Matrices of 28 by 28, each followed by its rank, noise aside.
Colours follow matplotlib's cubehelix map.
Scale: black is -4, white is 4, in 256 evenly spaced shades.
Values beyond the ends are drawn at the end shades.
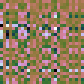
two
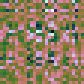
three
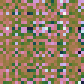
three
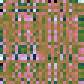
two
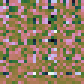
three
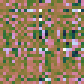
three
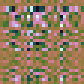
two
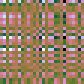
one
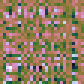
three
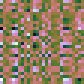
three
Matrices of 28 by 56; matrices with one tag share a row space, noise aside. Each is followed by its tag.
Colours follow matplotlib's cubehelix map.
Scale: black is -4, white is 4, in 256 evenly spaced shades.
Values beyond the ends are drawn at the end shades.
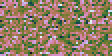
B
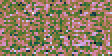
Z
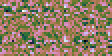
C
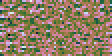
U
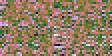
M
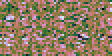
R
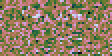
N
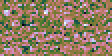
C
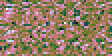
R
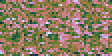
B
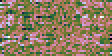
U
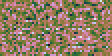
Z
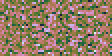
N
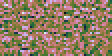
C
